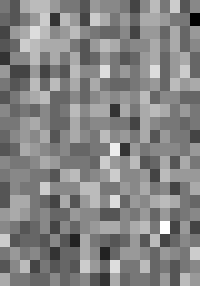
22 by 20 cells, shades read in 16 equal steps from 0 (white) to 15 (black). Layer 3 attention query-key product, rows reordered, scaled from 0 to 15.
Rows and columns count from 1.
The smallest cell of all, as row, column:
18, 17
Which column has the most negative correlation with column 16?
2
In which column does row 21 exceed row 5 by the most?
4
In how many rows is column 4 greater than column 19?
8
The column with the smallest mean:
15
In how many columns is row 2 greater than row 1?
9
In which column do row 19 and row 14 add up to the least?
1
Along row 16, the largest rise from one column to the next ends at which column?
13
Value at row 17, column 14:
8
